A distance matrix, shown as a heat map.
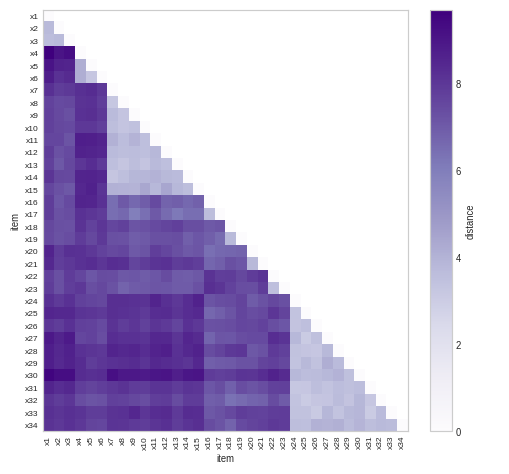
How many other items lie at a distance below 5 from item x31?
10
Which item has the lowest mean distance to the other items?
x32
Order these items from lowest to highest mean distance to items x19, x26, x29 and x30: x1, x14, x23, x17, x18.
x18, x17, x23, x14, x1
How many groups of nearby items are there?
8
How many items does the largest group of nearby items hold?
11
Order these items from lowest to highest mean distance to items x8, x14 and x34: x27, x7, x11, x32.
x7, x11, x32, x27
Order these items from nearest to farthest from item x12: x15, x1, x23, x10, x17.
x10, x15, x17, x23, x1
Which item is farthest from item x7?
x30
